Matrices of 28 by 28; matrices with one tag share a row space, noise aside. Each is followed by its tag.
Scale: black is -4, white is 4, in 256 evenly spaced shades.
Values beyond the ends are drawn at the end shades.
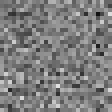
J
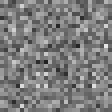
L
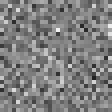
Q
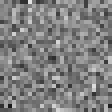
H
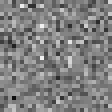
H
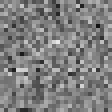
J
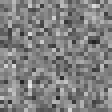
H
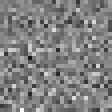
H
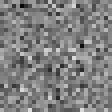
L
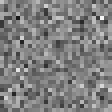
Q
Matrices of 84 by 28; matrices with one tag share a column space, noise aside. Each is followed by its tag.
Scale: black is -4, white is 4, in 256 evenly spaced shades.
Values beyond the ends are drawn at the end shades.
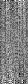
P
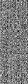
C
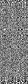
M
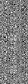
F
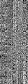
C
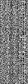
F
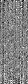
P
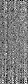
P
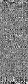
M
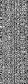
F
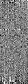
M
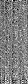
P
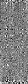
M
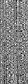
C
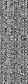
F
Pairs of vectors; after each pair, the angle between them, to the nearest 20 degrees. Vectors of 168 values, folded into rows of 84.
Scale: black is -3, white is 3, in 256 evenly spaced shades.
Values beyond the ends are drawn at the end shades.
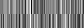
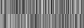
100 degrees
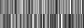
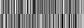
120 degrees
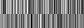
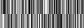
40 degrees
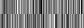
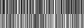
60 degrees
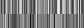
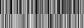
140 degrees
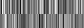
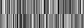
40 degrees
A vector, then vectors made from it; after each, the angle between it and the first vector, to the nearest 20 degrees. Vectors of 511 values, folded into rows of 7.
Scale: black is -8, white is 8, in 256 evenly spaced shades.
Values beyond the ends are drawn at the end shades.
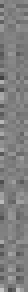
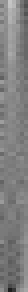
60 degrees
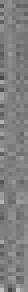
20 degrees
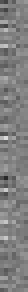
100 degrees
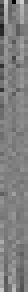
80 degrees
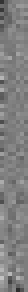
140 degrees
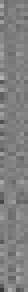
160 degrees
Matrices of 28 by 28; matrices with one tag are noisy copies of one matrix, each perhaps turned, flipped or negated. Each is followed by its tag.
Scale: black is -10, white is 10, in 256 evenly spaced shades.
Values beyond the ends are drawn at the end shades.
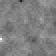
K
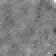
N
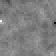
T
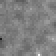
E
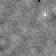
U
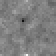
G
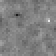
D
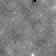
T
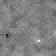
D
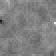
T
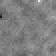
E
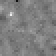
U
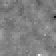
E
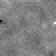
T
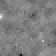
K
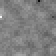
E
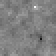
D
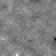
E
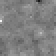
K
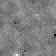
K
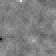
K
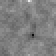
G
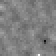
U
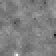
K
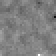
E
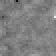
E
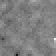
E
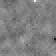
K
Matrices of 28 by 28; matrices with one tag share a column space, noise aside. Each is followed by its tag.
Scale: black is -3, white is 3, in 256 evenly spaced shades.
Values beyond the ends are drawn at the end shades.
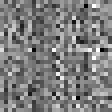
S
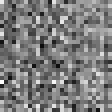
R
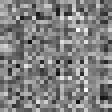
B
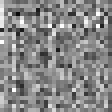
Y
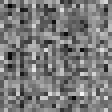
S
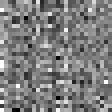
R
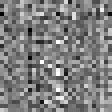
B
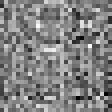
S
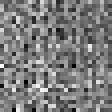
R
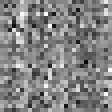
Y
